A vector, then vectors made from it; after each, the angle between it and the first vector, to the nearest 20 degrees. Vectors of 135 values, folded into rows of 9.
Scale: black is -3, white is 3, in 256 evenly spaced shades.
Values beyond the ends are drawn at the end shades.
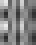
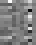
100 degrees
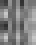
160 degrees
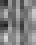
160 degrees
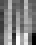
100 degrees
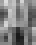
60 degrees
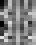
140 degrees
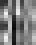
140 degrees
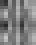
160 degrees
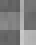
80 degrees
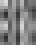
20 degrees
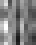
40 degrees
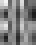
20 degrees
